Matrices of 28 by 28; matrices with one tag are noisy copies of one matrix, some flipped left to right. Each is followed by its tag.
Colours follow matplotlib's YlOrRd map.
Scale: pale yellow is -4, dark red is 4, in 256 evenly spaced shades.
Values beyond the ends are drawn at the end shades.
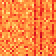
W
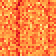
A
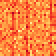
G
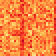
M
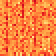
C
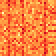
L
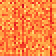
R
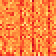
C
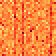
R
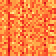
L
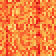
A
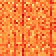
R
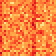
M
